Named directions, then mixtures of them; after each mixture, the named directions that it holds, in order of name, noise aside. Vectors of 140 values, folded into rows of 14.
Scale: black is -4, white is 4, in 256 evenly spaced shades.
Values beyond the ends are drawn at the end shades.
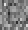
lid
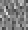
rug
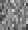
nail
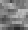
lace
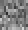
lace, rug.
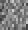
nail.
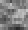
lace.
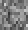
lace, lid.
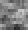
lace.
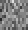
nail, rug.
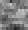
lace.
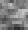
lace.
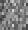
nail.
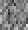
lid, nail.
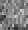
lace, nail.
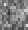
lace, lid.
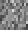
nail.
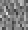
rug.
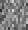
nail.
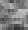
lace.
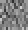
nail, rug.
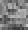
lace, rug.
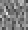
rug.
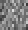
nail.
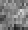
lace, nail.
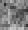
lace, lid.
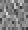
nail, rug.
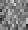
lid, nail.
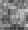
lace, lid.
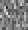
rug.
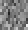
lid, nail.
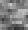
lace.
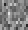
lid.
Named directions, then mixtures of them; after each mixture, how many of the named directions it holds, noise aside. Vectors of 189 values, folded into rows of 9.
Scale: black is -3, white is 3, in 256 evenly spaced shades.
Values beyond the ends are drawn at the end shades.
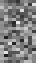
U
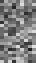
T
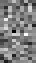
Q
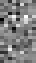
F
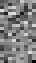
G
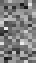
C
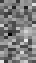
three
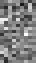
three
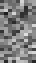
three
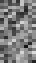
four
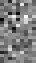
one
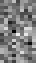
three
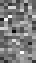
four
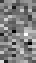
four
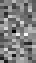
two
